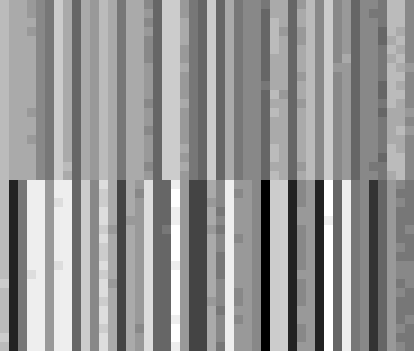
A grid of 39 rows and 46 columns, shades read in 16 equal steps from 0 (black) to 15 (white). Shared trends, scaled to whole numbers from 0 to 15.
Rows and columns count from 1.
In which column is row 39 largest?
37
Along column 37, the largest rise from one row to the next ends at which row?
21
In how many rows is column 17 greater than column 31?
19
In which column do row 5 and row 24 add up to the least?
30
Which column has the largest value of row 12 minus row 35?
2
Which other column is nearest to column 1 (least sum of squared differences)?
31
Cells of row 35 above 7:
28
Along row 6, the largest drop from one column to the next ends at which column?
25
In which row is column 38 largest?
8
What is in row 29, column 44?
9
